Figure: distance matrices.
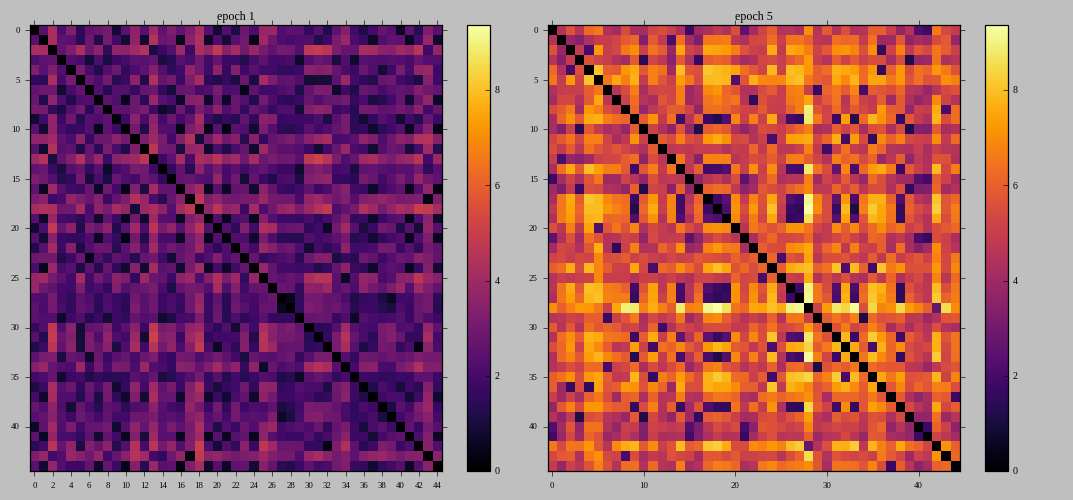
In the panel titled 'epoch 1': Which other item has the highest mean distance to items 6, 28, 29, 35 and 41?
18
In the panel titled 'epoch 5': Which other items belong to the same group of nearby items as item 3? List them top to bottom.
10, 16, 39
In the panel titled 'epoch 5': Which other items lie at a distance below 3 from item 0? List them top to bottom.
15, 21, 40, 41
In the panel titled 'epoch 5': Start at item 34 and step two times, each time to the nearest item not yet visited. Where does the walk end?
6
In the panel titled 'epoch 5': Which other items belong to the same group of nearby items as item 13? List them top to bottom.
1
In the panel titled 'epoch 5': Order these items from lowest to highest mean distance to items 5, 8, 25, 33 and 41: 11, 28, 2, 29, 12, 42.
12, 29, 11, 2, 42, 28
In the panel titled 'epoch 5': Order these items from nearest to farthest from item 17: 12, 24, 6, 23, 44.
12, 23, 44, 6, 24
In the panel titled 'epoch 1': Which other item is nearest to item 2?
13
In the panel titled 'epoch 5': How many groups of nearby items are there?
14
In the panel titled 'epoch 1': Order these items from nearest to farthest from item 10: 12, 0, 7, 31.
7, 12, 31, 0
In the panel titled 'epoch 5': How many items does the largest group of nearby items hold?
10
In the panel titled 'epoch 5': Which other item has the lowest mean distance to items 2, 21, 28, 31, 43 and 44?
41
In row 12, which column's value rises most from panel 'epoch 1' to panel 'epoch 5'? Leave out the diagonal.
24
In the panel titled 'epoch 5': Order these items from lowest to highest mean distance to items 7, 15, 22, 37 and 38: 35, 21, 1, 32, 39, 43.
21, 39, 1, 43, 32, 35
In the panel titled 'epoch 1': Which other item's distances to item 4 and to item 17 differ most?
43
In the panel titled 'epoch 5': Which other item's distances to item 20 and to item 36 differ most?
4
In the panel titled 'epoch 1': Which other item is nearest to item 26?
15
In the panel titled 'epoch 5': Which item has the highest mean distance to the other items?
28
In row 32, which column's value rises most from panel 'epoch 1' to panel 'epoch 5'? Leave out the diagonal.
42
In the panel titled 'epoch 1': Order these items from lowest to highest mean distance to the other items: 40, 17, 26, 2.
40, 26, 17, 2
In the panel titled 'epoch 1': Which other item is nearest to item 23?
6
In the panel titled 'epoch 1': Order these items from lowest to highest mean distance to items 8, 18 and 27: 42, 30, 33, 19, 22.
33, 19, 22, 30, 42
